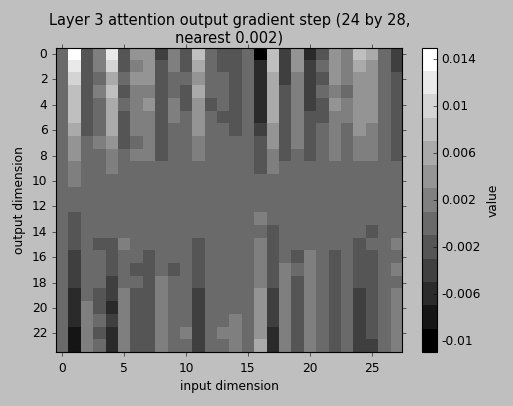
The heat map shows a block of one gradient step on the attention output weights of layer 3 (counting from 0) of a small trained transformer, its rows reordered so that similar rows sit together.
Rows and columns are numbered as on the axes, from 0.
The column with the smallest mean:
16
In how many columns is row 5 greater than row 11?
12
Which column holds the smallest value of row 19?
1
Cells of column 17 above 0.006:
2
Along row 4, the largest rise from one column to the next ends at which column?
17
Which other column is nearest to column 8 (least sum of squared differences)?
18
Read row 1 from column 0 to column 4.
0 0.012 -0.002 0.002 0.01
